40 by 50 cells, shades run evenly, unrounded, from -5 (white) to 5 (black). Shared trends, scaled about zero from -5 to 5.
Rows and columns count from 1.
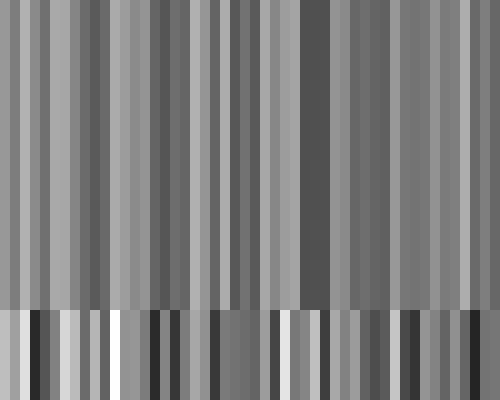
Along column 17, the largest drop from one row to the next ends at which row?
32
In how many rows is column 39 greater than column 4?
31
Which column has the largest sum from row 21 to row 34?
33
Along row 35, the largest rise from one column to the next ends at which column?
4
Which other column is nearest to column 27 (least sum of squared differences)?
20
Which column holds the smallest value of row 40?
12
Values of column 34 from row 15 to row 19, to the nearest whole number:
-1 -1 -1 -1 -1
